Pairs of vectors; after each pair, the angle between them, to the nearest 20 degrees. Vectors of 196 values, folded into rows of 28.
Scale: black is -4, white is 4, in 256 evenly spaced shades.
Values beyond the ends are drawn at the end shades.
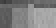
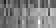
40 degrees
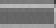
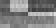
80 degrees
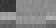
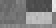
80 degrees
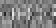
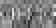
20 degrees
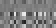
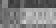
100 degrees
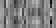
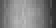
100 degrees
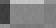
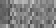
60 degrees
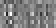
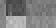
80 degrees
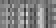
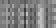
20 degrees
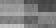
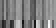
100 degrees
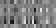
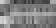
120 degrees
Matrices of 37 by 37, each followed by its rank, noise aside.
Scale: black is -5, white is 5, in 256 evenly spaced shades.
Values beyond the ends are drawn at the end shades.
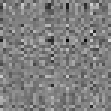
four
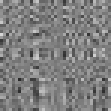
three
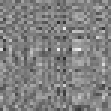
four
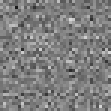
eight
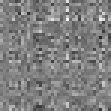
four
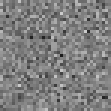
eight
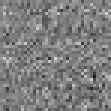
eight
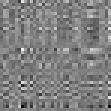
three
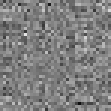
six
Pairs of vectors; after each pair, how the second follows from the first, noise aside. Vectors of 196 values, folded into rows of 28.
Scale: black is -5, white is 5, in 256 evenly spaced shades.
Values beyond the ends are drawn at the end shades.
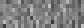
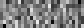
scaled up.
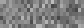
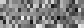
scaled up.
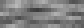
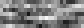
reversed, negated, scaled up.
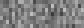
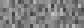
negated.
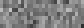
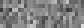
negated.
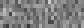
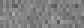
wrapped around, shrunk.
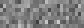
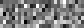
reversed, scaled up.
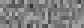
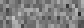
shuffled.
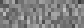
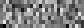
reversed, scaled up.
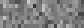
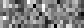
scaled up.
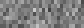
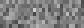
copied.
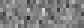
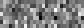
reversed, negated, scaled up.
